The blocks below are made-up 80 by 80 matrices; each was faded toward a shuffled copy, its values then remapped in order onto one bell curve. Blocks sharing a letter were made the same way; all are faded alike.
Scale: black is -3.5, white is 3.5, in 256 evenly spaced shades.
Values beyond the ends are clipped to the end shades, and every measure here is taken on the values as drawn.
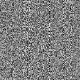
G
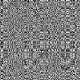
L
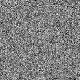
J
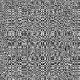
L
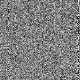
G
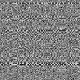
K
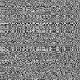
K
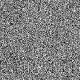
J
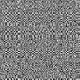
L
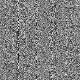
G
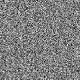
J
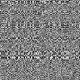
K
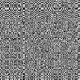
L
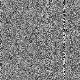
G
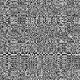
K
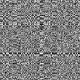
K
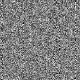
G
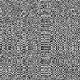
L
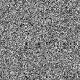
J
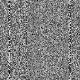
G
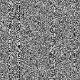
G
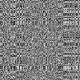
L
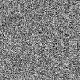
J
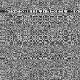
K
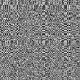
L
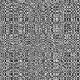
L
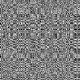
L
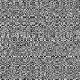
K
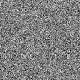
J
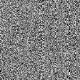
G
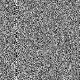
G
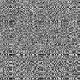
K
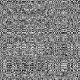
K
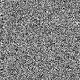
J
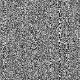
G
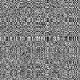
L
